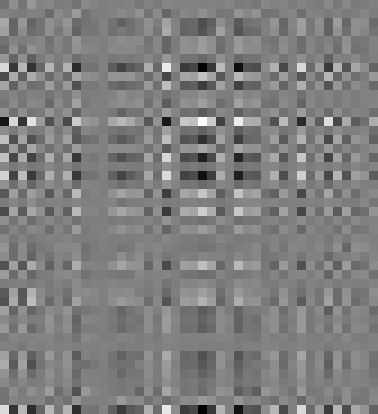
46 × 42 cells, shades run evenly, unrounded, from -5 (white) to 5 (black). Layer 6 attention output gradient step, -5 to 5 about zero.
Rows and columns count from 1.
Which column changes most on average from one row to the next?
23
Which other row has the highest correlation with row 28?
31
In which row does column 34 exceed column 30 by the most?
14
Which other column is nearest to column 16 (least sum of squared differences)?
18
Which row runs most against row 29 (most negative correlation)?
1
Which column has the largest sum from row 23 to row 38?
19
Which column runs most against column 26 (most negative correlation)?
7
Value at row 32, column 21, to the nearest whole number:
0
